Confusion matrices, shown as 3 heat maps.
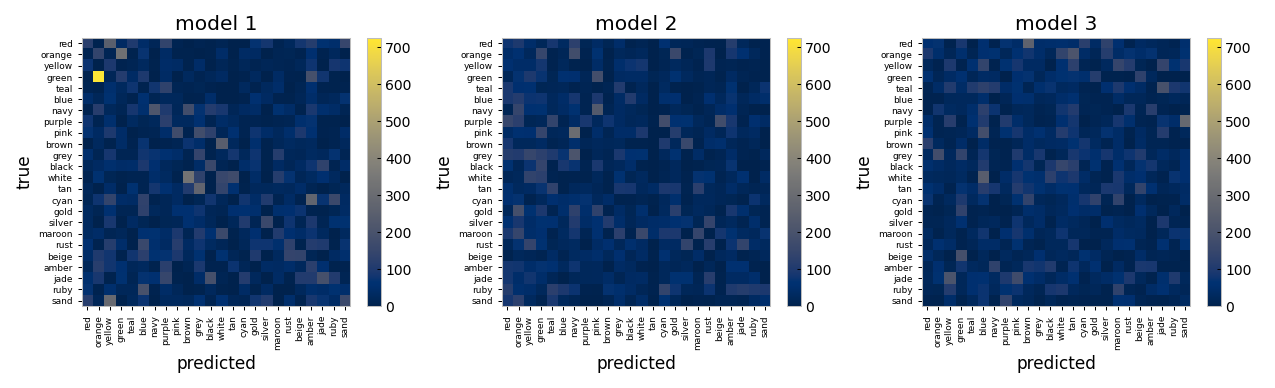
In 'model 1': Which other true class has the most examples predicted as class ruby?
cyan
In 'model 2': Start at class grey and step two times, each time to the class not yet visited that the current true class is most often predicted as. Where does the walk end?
pink
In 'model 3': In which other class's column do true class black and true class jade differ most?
yellow
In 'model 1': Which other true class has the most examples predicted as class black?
jade
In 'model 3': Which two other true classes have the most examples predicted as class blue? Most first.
white, pink
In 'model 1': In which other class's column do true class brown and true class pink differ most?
white
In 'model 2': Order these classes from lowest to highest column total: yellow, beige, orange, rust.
beige, rust, yellow, orange
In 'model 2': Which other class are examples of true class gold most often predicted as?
orange
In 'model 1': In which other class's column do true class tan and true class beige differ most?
grey
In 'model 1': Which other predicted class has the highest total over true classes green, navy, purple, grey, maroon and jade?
orange
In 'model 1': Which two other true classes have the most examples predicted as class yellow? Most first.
sand, red
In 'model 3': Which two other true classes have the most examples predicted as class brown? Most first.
red, cyan
